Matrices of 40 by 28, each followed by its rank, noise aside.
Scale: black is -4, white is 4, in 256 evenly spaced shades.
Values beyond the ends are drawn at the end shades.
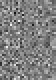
eight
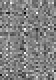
four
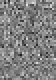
eight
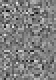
five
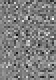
four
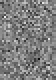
eight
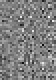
six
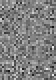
five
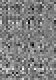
six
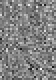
six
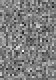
seven
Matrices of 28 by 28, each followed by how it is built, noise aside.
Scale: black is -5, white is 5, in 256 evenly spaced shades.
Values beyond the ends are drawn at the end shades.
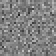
low rank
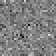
uneven rows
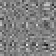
low rank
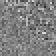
upper triangular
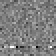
uneven rows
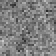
smooth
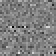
uneven rows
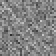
Toeplitz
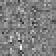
uneven columns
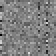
uneven columns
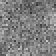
smooth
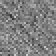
Toeplitz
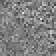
upper triangular
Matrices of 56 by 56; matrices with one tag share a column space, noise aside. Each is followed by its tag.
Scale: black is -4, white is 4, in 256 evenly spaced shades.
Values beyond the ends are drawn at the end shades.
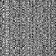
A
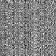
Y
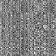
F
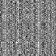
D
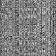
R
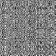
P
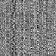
F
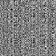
A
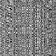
A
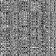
F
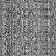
R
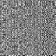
P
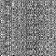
P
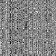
D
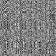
D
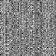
F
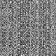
Y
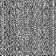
P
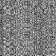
P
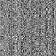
R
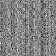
R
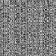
A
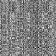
F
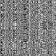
D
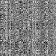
D
